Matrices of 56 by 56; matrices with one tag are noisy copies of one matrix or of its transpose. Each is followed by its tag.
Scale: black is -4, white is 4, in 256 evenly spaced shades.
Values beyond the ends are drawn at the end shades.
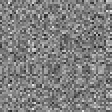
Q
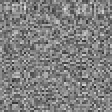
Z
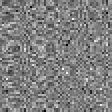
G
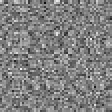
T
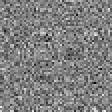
Q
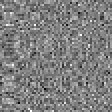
Z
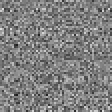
Q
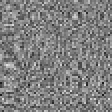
Z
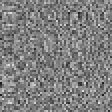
Z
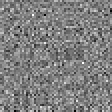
Q
